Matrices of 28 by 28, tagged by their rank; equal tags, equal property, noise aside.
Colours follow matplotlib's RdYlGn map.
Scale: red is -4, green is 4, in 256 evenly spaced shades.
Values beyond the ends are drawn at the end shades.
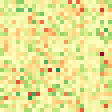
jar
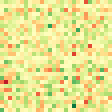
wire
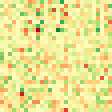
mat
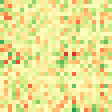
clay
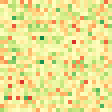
jar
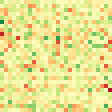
mat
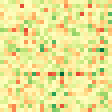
wire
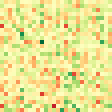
jar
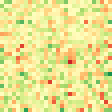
clay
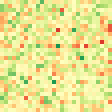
jar
